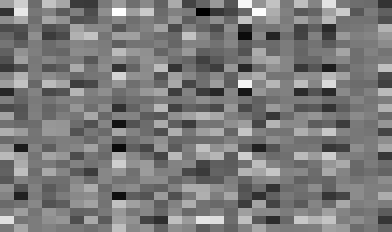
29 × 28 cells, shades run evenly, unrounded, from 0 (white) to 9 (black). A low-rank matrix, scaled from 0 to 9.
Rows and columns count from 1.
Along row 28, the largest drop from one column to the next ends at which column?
13
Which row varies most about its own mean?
2
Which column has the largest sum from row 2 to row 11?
15
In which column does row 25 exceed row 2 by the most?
9
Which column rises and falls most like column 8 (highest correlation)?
21
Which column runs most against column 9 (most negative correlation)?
17
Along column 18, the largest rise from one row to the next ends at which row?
12
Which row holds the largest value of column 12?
28
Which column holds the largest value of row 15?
20
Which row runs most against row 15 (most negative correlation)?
8
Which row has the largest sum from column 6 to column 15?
16
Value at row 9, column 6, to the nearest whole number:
3
